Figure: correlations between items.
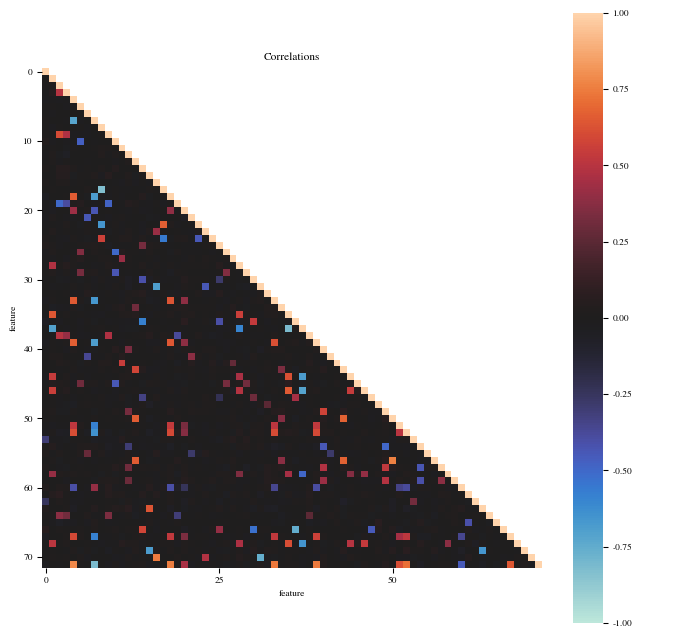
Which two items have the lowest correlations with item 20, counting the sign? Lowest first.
7, 60
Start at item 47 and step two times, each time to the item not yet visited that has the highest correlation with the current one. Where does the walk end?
30
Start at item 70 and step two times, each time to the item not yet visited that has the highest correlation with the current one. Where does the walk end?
23
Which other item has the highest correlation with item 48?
32
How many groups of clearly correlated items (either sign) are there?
15
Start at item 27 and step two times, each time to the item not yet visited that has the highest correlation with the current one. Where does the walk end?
42
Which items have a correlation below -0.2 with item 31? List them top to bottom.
16, 23, 70
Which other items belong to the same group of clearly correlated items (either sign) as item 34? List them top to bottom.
13, 43, 50, 56
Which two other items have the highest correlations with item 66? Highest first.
14, 25
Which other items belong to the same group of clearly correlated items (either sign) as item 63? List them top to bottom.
15, 69
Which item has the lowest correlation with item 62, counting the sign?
0
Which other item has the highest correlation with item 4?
71
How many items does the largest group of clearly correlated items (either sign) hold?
11
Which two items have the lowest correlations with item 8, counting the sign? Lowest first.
17, 22
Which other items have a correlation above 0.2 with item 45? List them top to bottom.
5, 26, 29
